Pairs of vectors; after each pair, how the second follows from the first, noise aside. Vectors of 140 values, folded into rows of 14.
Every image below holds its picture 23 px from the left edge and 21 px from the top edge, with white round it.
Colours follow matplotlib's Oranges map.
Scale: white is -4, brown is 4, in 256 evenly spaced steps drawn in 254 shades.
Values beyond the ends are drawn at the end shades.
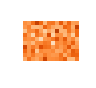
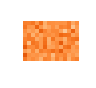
wrapped around, negated, shrunk.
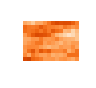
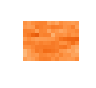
wrapped around, shrunk.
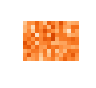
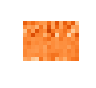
wrapped around, negated, partly zeroed.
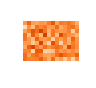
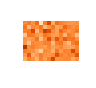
wrapped around, negated, partly zeroed.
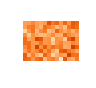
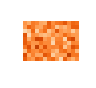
copied.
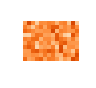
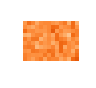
shrunk.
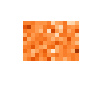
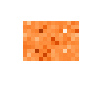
wrapped around, negated, partly zeroed.
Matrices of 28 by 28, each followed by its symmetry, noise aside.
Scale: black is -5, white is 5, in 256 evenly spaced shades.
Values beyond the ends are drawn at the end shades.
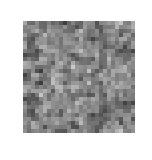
mirrored top to bottom.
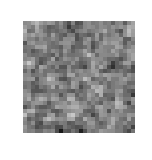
no symmetry.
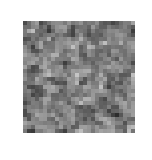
symmetric.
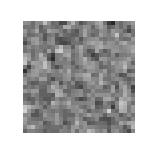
antisymmetric.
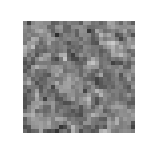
symmetric across the other diagonal.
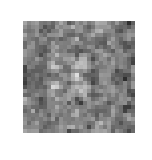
mirrored top to bottom.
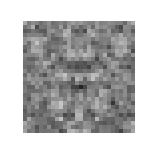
mirrored left to right.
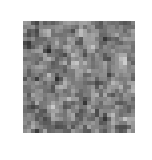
no symmetry.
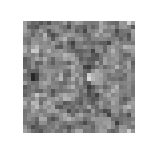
mirrored top to bottom.
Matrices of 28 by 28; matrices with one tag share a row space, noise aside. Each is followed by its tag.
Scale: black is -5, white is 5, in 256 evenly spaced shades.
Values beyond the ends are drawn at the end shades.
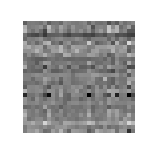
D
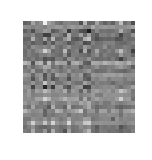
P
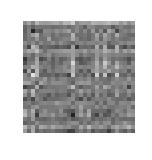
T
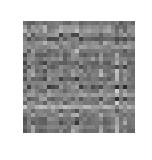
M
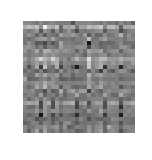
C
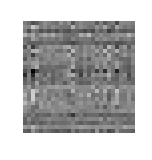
T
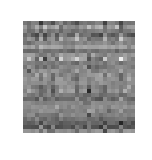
C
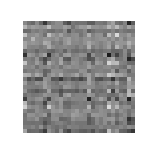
D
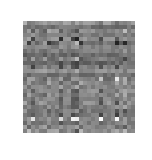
M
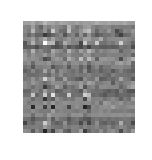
P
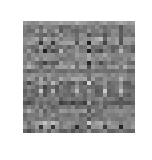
C
